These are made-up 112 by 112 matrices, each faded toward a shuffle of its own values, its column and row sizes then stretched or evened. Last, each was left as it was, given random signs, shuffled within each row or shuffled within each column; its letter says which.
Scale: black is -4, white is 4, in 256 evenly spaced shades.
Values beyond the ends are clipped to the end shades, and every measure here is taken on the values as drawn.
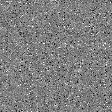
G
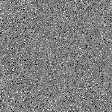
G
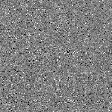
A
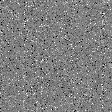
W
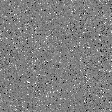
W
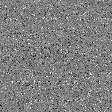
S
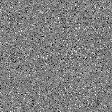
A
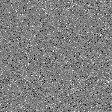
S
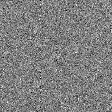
W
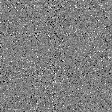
G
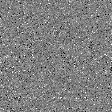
G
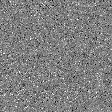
S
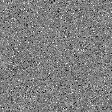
G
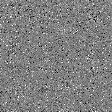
G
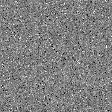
W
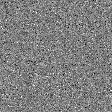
S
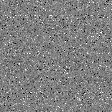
S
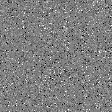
G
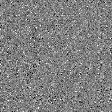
A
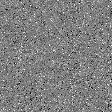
W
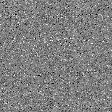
S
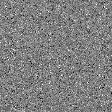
W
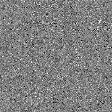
A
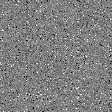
A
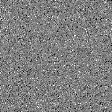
A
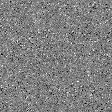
S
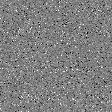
S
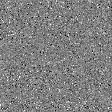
S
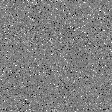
S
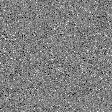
S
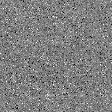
A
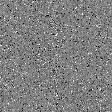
W
